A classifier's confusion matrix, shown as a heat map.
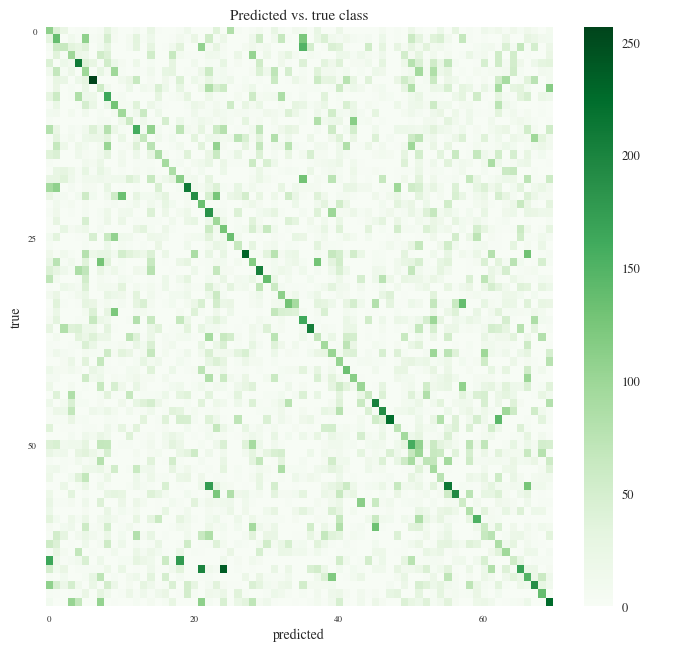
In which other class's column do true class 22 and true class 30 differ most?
39
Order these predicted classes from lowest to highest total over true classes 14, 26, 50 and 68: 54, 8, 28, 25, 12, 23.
25, 12, 54, 28, 23, 8
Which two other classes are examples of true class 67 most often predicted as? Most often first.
0, 58
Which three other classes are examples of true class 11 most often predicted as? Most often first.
42, 37, 16
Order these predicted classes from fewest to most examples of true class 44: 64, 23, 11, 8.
23, 64, 8, 11
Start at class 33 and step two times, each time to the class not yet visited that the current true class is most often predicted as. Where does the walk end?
43
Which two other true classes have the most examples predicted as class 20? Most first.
27, 51
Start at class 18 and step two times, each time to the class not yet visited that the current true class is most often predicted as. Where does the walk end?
53
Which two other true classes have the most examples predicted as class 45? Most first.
60, 33
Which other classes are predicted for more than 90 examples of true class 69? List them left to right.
3, 7, 21
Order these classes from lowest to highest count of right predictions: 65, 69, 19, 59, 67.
59, 65, 67, 19, 69
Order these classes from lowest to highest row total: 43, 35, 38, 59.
38, 59, 43, 35
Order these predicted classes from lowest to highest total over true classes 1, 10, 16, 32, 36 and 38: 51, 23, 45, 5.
45, 23, 51, 5
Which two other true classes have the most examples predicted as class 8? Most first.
14, 12
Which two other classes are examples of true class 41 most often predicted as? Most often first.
21, 66
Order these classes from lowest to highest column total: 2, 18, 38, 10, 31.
2, 10, 38, 18, 31
